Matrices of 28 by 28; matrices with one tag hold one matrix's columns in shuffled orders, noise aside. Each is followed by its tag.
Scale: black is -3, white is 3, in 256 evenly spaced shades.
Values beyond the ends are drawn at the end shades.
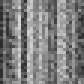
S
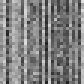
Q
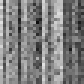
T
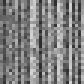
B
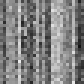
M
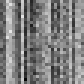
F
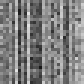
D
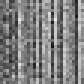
S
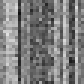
Q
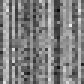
F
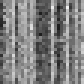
T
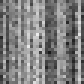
M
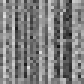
S
